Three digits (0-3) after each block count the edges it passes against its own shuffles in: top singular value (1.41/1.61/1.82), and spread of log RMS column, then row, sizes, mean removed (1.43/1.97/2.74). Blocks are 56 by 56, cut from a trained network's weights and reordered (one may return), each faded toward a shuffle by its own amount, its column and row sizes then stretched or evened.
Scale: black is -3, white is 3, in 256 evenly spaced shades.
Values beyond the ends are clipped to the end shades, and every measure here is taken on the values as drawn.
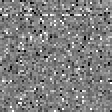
0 1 1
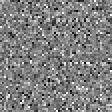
2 0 0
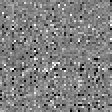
2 2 1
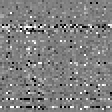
3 2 3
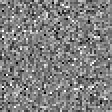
0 0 0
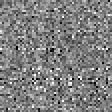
3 1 1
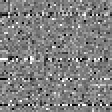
3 0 2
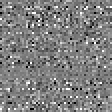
0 2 3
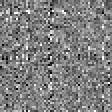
1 2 1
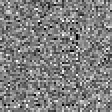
1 1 0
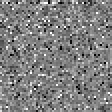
1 0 1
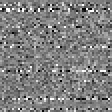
2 0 3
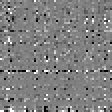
3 2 3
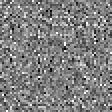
2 1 0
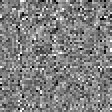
1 1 1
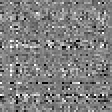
1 2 3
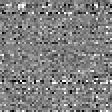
2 1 3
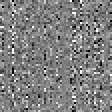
2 3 0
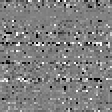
2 1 3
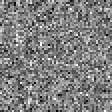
2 0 0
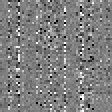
2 3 0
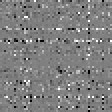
0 2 3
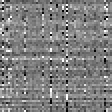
3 3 0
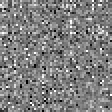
2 2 0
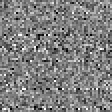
0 0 2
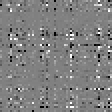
2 3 3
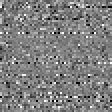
0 0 3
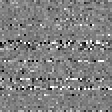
0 0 3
